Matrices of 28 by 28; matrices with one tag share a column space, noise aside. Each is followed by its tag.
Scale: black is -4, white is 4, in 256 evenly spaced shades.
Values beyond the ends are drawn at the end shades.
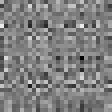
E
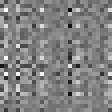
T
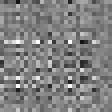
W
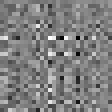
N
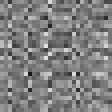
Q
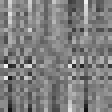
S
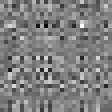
E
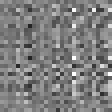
T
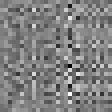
T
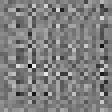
T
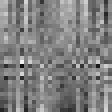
S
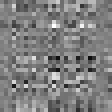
E
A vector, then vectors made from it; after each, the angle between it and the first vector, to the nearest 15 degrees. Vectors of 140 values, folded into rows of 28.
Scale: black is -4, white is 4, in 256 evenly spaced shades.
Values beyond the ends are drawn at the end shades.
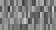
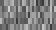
135 degrees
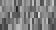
120 degrees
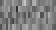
120 degrees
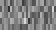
15 degrees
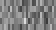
30 degrees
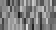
120 degrees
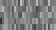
75 degrees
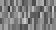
15 degrees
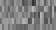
30 degrees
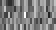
90 degrees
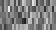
150 degrees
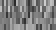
120 degrees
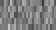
135 degrees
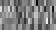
135 degrees
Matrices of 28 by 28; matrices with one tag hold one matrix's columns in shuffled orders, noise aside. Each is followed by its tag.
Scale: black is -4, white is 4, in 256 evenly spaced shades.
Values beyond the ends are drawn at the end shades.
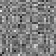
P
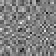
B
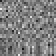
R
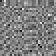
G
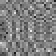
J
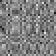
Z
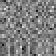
R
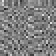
G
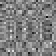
J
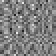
Z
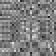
J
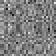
Z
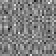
Z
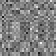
J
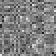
P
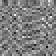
G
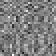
P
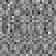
Z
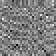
G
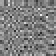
G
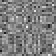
P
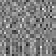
R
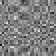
B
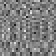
J
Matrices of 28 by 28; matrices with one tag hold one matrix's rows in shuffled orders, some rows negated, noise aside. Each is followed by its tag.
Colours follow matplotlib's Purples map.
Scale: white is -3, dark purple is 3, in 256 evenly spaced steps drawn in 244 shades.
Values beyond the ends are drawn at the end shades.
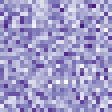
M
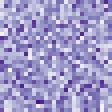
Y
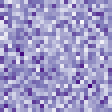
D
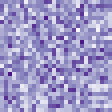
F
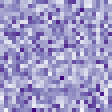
M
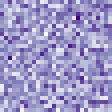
F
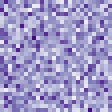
D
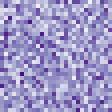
D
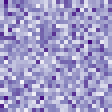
D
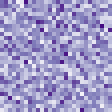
Y
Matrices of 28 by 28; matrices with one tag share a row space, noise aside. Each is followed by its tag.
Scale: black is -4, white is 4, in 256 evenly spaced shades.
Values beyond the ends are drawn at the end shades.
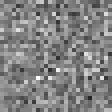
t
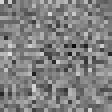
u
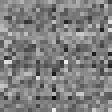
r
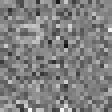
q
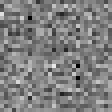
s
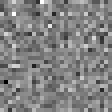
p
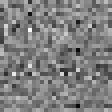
s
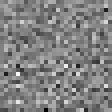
t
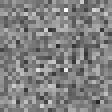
t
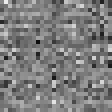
r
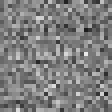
t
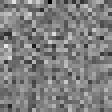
u
